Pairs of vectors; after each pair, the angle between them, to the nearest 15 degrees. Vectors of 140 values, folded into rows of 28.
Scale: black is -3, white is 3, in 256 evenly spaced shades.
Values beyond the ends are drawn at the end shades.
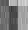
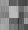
135 degrees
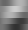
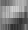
15 degrees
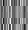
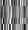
15 degrees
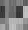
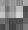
165 degrees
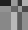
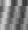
105 degrees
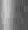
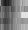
150 degrees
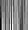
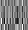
105 degrees
